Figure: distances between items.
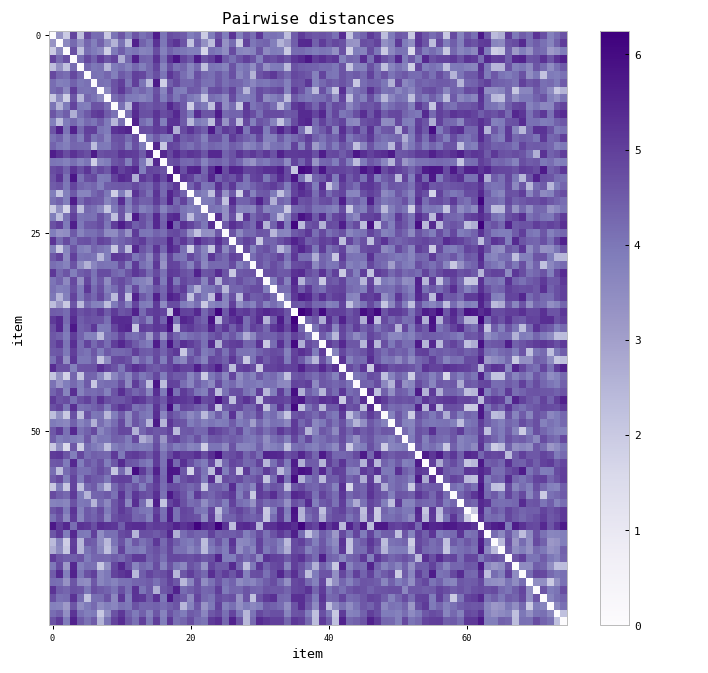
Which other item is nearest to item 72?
69
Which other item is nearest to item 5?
71
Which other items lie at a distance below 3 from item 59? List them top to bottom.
6, 14, 16, 44, 49
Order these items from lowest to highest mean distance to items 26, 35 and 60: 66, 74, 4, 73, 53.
4, 66, 73, 53, 74
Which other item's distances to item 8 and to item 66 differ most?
0
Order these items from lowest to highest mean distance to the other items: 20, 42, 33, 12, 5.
20, 5, 33, 12, 42
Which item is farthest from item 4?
62
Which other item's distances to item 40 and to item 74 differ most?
19
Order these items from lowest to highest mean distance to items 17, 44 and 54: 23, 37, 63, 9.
23, 9, 63, 37
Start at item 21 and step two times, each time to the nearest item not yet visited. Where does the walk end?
32
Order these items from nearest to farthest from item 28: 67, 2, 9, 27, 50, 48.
67, 2, 50, 48, 27, 9
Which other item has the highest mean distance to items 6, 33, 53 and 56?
15
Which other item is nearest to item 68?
50
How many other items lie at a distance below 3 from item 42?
4
